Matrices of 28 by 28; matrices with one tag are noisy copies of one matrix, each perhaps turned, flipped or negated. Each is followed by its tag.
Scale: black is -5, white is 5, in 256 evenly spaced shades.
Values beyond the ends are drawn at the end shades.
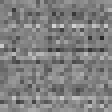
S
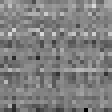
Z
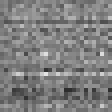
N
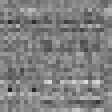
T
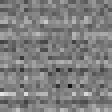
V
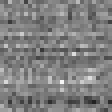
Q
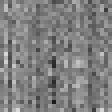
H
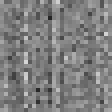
S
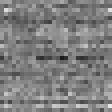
H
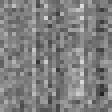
Q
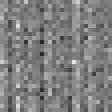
V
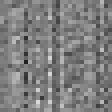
S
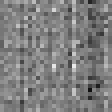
N
